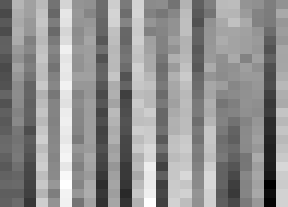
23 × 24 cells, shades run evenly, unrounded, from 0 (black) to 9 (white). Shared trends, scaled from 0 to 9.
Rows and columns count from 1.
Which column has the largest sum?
6
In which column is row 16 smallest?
23
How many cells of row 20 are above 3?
19
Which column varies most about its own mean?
20
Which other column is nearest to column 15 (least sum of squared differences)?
18
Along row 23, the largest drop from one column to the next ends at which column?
14
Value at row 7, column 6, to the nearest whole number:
8
